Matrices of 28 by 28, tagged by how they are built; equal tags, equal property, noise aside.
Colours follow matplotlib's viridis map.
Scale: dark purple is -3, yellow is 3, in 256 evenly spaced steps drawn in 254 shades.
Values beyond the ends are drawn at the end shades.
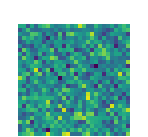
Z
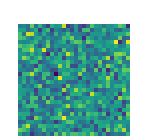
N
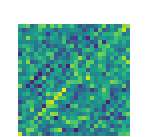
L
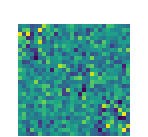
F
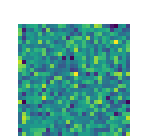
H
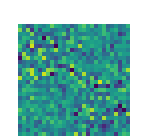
F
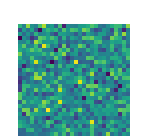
N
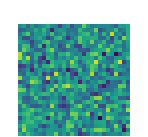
N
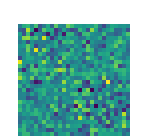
F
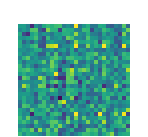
H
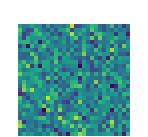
Z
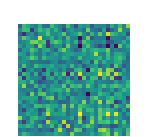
H
